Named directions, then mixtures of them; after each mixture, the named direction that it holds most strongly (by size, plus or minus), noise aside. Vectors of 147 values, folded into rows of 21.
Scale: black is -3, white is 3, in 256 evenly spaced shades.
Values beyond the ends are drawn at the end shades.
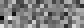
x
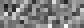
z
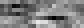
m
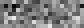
z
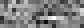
m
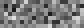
z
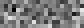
z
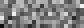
x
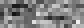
m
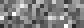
x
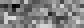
z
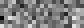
x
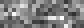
m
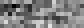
m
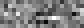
m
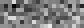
z
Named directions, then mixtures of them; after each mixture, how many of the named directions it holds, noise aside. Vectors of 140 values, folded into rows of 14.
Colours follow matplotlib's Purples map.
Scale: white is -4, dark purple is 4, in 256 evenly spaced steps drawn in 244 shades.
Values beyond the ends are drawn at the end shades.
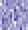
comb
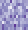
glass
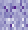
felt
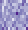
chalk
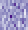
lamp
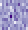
three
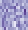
four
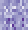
one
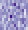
one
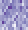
four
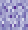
two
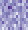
two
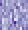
one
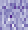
two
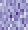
three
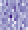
three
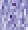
two
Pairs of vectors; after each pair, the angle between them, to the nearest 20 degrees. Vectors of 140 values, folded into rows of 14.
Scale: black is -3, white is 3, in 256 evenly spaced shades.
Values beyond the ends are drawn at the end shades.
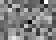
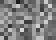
60 degrees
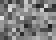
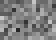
60 degrees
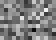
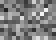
20 degrees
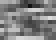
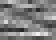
100 degrees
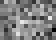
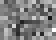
160 degrees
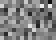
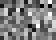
160 degrees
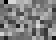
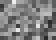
60 degrees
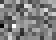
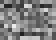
40 degrees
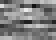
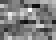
40 degrees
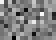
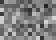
100 degrees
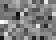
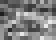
120 degrees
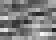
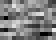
160 degrees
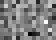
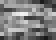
80 degrees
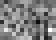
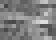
120 degrees
